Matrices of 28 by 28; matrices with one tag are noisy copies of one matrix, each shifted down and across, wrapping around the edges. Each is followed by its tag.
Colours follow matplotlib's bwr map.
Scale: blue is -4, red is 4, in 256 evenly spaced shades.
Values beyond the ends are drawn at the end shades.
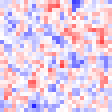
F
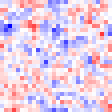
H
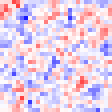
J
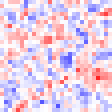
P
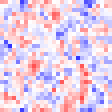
J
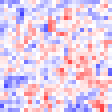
H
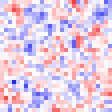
H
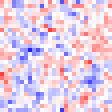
H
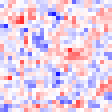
P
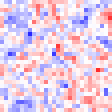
H
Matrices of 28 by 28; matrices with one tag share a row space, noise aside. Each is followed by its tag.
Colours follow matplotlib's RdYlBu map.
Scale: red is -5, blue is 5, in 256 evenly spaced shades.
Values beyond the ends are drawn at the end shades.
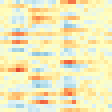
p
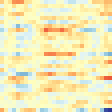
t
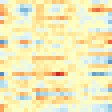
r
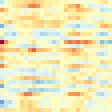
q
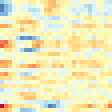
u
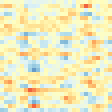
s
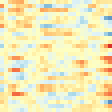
t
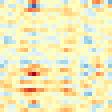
s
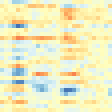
p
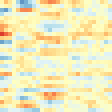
u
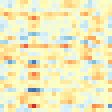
s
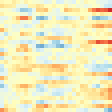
r
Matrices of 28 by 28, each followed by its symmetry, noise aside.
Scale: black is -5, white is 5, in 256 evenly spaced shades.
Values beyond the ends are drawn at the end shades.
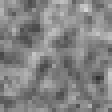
no symmetry.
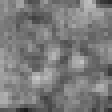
no symmetry.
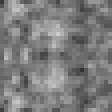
mirrored top to bottom.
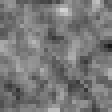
no symmetry.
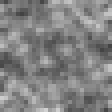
same after a half turn.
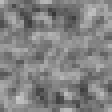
same after a half turn.
